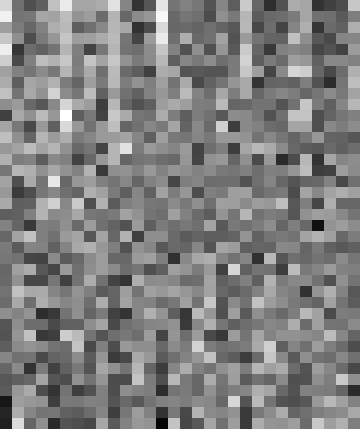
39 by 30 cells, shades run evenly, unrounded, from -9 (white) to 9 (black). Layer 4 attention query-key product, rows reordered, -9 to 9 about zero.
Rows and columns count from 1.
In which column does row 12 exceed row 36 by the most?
3
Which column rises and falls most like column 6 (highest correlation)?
10
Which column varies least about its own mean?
13
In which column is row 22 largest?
12
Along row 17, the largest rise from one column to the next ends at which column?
6
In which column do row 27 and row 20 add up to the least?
4
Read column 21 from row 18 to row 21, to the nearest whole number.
-2 -1 -4 1
